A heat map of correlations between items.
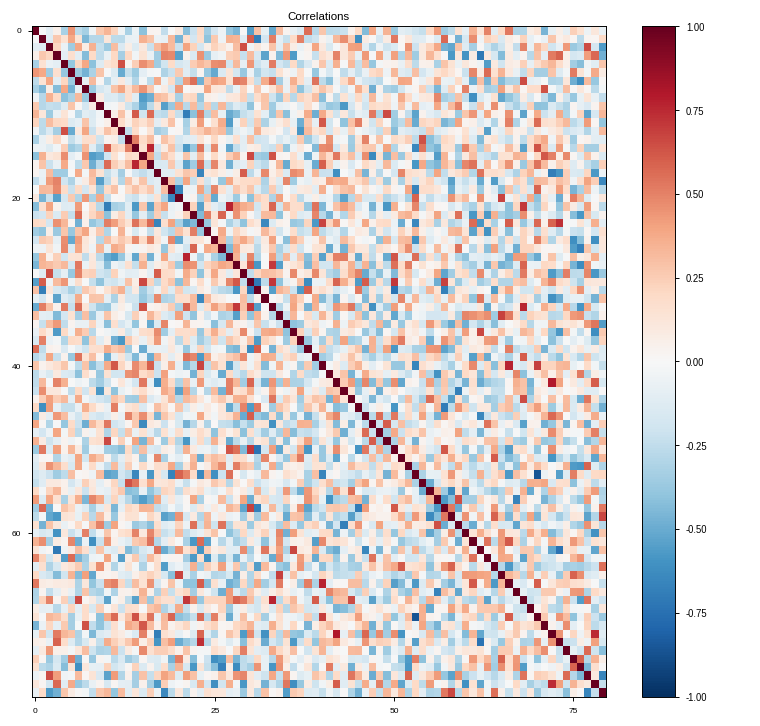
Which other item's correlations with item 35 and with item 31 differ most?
50
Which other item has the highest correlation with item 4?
12
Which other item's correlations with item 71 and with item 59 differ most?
56
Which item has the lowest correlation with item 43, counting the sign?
59
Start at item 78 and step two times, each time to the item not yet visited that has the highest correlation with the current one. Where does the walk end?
42
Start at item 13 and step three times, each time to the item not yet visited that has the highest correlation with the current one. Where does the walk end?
16
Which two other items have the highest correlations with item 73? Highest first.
23, 3
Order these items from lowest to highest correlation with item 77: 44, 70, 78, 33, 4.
4, 78, 70, 33, 44
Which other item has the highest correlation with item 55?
44
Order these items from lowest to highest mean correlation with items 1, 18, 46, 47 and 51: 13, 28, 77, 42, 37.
77, 42, 28, 13, 37
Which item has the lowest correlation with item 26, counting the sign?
76
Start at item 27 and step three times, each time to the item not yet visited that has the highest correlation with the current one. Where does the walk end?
33
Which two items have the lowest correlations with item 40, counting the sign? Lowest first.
53, 27
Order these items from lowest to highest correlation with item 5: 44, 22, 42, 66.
22, 44, 42, 66
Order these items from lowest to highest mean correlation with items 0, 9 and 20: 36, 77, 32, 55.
77, 55, 36, 32
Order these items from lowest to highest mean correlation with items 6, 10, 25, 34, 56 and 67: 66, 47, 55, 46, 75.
46, 75, 55, 47, 66
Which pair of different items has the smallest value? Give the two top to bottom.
53, 70
